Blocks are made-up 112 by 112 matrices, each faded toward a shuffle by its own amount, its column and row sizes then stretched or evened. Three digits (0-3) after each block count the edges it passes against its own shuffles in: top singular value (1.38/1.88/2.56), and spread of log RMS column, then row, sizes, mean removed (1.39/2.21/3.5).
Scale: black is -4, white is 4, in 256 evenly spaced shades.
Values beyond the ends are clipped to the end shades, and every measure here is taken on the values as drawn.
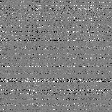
1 1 3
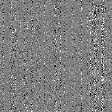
0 3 0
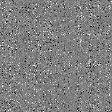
0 2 1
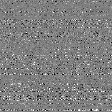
2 0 3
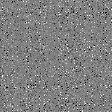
0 2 1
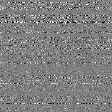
1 0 3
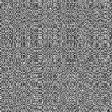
3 2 1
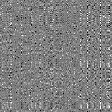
3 2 0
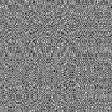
3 1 1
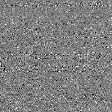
2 0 2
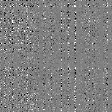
1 3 2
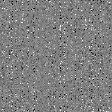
0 2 1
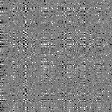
3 2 2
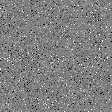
1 0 1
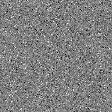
1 1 0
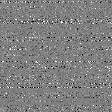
1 0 3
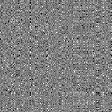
3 2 1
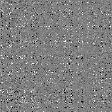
0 2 2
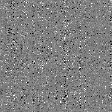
1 2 1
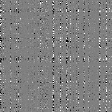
2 3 2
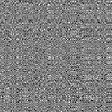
3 1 2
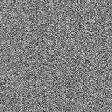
2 0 0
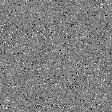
0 0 2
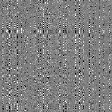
3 3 1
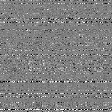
3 0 3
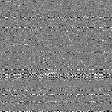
3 0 3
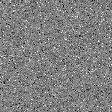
1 0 0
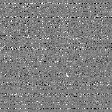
1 1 3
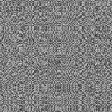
3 2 0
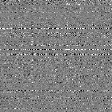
2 1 3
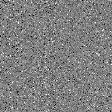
1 1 0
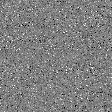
0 0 1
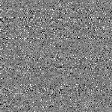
2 1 2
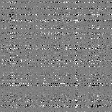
2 2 3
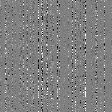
2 3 0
